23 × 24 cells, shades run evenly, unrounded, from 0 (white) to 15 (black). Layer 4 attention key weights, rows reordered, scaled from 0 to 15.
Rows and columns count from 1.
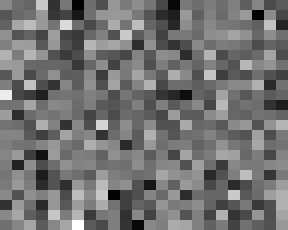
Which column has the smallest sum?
1
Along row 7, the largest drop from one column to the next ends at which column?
21
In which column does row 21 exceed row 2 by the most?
4
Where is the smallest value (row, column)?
23, 7
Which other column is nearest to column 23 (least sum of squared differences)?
18
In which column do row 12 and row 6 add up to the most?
16
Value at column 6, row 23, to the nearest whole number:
5
